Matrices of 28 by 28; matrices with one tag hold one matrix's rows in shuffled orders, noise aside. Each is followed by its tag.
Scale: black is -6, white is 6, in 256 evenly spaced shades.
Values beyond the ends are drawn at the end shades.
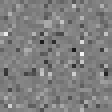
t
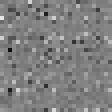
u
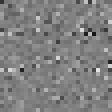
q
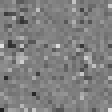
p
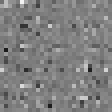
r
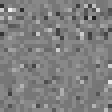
q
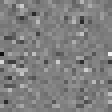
p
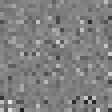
q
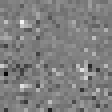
r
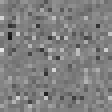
u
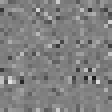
q
